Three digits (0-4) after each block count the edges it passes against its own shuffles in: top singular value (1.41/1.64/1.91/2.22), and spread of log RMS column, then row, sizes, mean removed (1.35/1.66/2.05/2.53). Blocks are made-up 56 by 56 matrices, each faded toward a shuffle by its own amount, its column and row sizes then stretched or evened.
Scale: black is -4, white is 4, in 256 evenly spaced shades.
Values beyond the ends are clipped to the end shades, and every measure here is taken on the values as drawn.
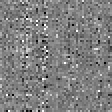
2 4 2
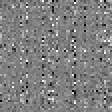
1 4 3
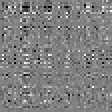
4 3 4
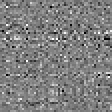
4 1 3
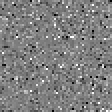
0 1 2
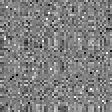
4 0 0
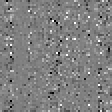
1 4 0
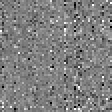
0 4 1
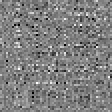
3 2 3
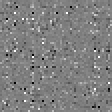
1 2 2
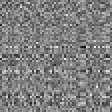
4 0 4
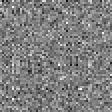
3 1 1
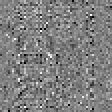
3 4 0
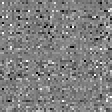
1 3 4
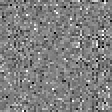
3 2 0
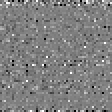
1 1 4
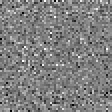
2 1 2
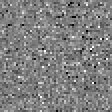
0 0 3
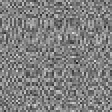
4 0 0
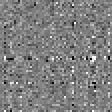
3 3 3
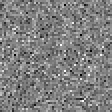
1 0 0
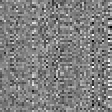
4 4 0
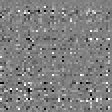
2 3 4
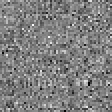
3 1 1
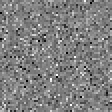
0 1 0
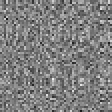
4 3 0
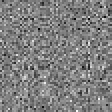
4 1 1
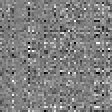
3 4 3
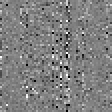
3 4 0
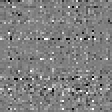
0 2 4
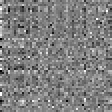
4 3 3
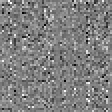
2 4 0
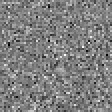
0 1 2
